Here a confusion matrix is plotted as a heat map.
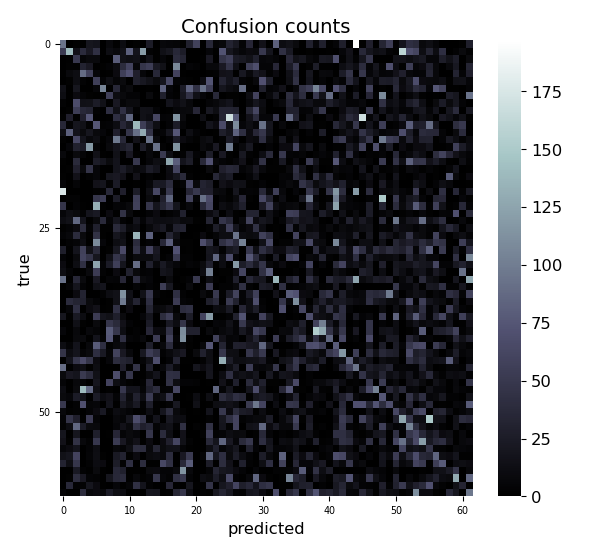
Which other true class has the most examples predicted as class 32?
0
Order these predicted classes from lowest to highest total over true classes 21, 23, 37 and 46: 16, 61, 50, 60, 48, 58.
58, 60, 61, 50, 16, 48
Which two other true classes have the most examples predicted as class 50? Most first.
24, 37
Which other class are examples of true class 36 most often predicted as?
33
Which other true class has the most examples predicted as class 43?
59
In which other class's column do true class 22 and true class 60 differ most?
5
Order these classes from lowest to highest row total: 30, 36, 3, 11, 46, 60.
46, 36, 60, 3, 30, 11
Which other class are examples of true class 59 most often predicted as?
34
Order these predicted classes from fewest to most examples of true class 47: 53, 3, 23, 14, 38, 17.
53, 38, 14, 17, 23, 3
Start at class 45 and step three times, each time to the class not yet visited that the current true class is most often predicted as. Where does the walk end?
41
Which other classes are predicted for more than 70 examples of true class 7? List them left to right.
40, 48, 61
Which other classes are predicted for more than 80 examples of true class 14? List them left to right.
4, 17, 25
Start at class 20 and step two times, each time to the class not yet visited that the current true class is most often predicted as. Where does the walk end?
44
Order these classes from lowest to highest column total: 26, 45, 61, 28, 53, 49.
49, 45, 28, 61, 26, 53
